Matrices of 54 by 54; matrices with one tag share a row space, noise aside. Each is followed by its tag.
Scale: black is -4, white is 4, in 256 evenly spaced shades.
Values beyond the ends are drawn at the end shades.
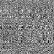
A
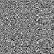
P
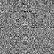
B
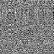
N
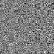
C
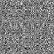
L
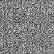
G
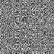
B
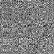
A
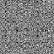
L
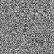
B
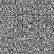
N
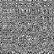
A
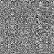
P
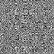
B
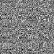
A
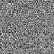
N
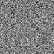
P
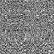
L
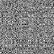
N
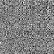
C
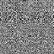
N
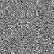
P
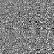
C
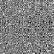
C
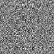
G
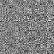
C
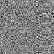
P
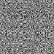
L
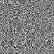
G
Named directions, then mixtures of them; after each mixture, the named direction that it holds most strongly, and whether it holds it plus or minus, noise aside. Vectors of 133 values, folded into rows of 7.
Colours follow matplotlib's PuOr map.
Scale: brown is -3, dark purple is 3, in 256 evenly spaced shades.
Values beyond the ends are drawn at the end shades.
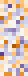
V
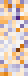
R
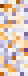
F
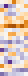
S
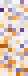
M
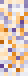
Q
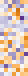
R, minus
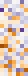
M, plus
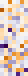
M, minus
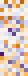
V, plus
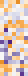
F, plus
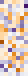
Q, plus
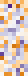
V, plus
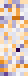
R, minus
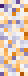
F, minus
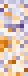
M, plus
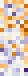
S, plus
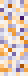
Q, minus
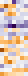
S, minus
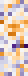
V, minus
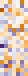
M, minus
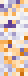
F, minus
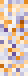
Q, minus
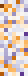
F, plus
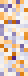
F, minus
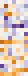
S, minus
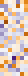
Q, minus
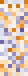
Q, minus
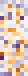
V, minus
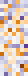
V, minus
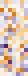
M, minus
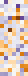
R, minus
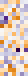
F, plus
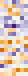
S, minus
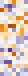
S, plus
